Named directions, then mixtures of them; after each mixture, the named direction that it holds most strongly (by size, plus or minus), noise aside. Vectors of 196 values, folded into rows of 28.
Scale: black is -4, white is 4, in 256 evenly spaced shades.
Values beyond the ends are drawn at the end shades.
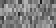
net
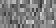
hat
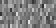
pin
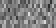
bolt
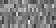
pin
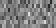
bolt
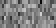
net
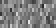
pin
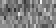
net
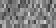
bolt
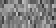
net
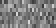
pin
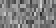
hat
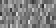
pin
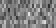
bolt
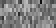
net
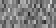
bolt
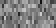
net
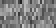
net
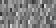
pin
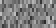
pin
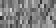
pin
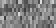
net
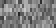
net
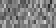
bolt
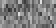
net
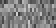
net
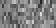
hat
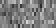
hat
